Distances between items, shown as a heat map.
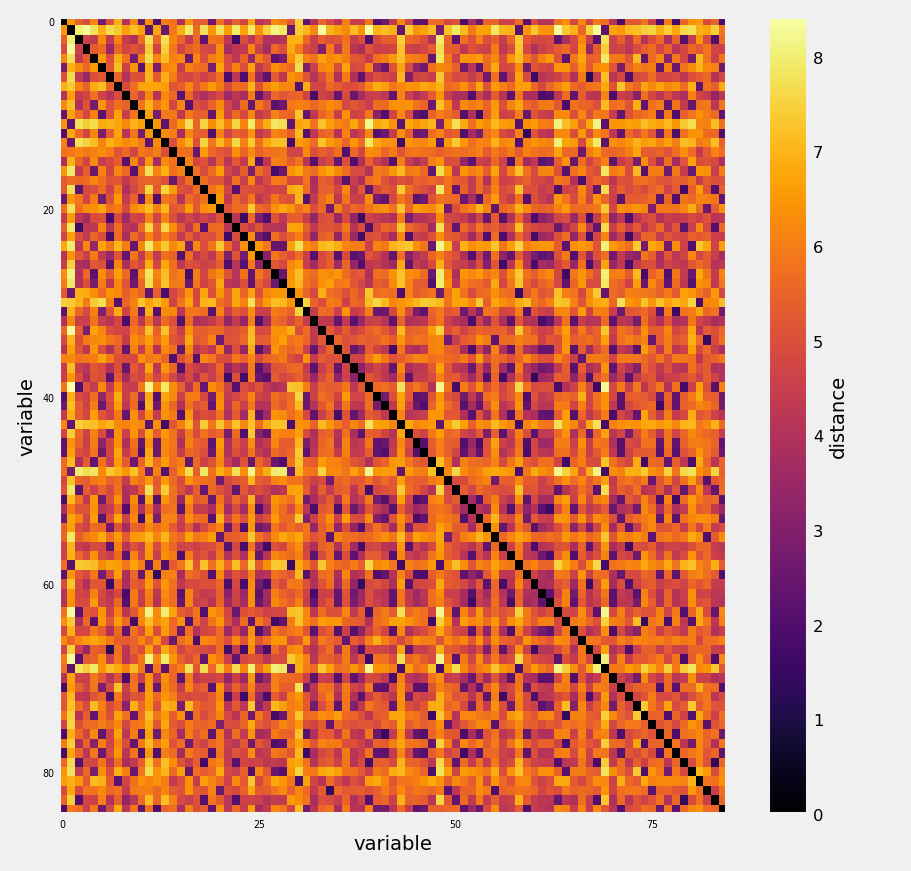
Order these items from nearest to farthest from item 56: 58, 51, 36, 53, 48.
51, 53, 36, 58, 48
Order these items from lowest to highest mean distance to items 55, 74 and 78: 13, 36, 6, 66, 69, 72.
6, 72, 36, 66, 13, 69
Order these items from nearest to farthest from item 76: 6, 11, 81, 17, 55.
6, 17, 55, 81, 11
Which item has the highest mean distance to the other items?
1
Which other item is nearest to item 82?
34
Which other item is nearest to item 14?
36
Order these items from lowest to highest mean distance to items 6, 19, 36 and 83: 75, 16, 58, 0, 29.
0, 16, 75, 29, 58
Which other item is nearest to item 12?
59
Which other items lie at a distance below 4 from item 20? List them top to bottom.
34, 49, 55, 75, 82
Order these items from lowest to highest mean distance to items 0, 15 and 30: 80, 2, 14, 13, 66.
14, 66, 2, 13, 80
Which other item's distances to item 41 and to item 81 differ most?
30
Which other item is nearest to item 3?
33
